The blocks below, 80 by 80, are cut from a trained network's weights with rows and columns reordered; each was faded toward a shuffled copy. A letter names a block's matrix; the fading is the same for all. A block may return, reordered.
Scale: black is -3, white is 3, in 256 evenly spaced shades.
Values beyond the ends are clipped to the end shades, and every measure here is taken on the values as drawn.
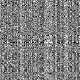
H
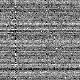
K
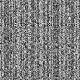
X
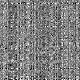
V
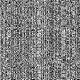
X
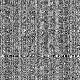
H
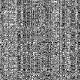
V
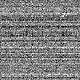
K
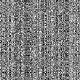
V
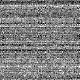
K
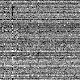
K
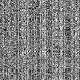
H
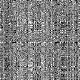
V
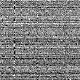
K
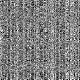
V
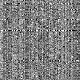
H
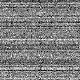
K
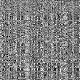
V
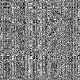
V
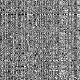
H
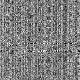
H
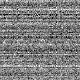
K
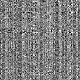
V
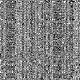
V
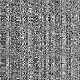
V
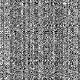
V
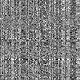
X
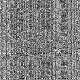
H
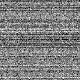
K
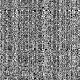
H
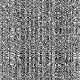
V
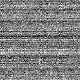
K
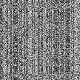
X
